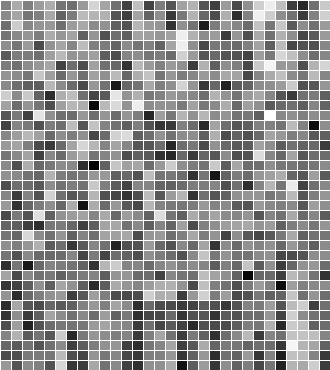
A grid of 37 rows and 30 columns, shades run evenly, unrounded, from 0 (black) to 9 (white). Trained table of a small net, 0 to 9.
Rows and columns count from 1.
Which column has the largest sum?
27
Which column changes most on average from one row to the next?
11
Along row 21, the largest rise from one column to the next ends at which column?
9
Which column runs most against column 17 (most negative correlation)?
28
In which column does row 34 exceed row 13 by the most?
29
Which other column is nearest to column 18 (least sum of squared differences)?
15
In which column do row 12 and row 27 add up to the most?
25
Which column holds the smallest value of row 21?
8
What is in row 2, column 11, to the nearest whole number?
3
